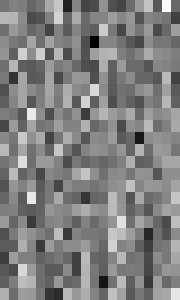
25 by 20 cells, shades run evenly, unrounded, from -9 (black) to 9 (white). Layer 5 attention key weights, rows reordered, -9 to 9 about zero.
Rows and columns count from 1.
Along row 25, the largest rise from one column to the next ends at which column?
8
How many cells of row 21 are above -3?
18
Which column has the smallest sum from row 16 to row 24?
17
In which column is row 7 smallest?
2
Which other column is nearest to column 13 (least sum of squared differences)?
20
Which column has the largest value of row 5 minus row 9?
13
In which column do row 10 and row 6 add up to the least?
10
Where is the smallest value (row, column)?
4, 11
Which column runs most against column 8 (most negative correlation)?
7
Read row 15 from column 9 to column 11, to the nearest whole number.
3 5 1
